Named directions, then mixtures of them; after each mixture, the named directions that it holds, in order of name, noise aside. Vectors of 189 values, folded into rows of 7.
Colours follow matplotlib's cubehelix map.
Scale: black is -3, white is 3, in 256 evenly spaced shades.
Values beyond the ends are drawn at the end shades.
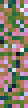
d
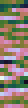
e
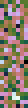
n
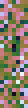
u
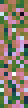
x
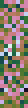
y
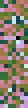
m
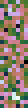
n.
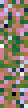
u.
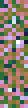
m, y.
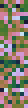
e, u, y.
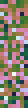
m, x.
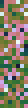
d, x, y.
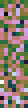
n, x.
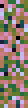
m, n, u.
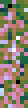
e, m, u.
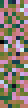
d, m, n.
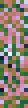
y.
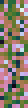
d.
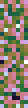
n.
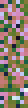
n, u.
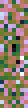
u.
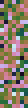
u.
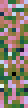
e, x.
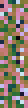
d, n, u.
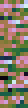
e.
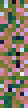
d, u.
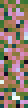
n.
